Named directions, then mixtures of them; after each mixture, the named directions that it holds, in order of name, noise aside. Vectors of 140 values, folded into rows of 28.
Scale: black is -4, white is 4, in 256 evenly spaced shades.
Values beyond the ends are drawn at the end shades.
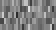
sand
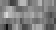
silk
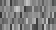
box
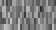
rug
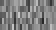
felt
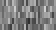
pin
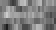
silk.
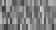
felt, rug.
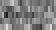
sand, silk.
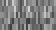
pin, sand.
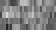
box, silk.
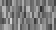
rug.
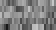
box, silk.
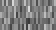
pin, sand.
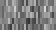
pin.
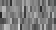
box, rug.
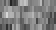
box, silk.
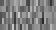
felt.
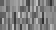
felt.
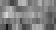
silk.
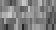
sand, silk.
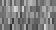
box, pin.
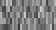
rug.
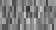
pin, rug.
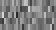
sand.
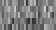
pin.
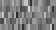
sand.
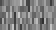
felt.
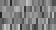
box, rug.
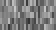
pin.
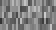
felt, sand.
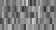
pin, sand.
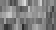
sand, silk.
